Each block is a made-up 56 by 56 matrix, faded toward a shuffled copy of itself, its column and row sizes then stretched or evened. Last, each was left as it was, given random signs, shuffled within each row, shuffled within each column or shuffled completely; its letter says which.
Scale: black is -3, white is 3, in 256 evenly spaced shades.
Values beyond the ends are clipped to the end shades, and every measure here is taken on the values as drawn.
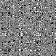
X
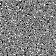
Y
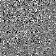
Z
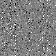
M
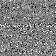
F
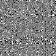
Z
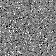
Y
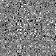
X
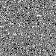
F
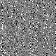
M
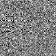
Z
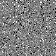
M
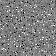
Y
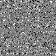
F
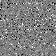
F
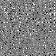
Z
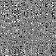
X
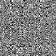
X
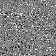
F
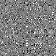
X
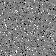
Y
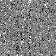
M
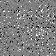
Z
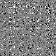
Z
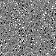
M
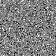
Y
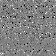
F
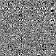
X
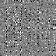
X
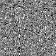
M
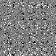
X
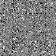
Z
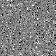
M
